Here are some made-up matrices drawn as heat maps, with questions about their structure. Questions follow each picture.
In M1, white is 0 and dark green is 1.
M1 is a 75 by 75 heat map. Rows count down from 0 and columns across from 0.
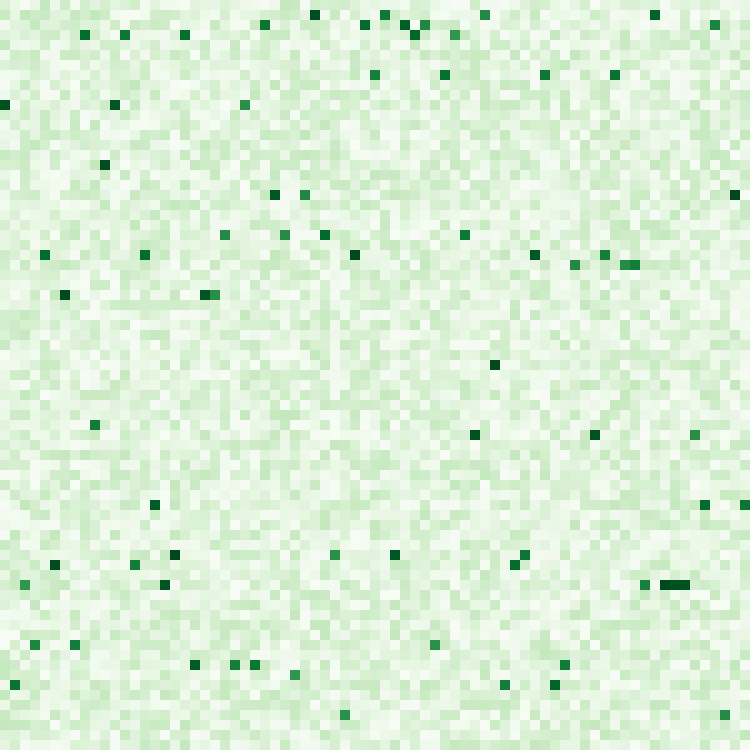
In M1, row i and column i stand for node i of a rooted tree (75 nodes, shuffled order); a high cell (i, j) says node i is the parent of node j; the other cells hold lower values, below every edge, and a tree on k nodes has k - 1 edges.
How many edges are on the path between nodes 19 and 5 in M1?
3
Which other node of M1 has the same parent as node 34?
72
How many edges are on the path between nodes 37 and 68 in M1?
4
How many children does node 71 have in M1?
2
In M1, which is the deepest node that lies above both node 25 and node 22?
66
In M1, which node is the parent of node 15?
50
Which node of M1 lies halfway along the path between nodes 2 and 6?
67
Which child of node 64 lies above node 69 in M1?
43
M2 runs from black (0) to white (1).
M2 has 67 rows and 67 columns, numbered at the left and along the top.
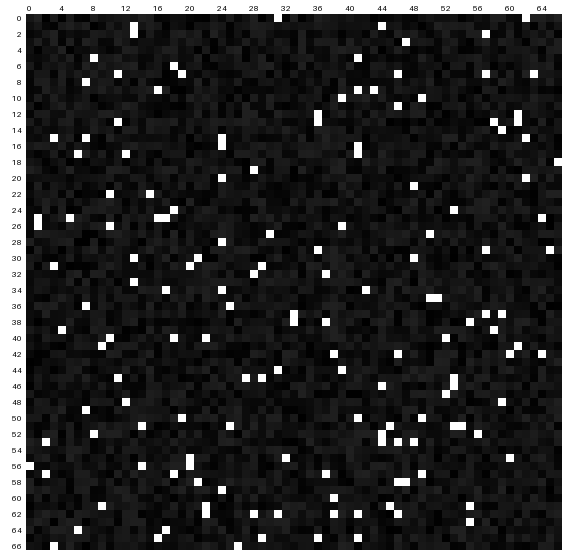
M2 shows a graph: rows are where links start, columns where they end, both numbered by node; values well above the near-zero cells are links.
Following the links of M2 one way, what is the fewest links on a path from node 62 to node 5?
5
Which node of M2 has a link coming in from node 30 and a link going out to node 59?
node 48
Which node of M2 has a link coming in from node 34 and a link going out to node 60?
node 42
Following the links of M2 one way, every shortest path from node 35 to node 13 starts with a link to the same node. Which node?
node 51
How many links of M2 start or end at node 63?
2
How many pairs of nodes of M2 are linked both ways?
5
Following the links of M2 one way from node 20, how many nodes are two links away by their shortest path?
8
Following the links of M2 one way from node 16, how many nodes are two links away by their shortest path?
4
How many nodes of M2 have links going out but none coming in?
3
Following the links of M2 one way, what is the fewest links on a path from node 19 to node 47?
6
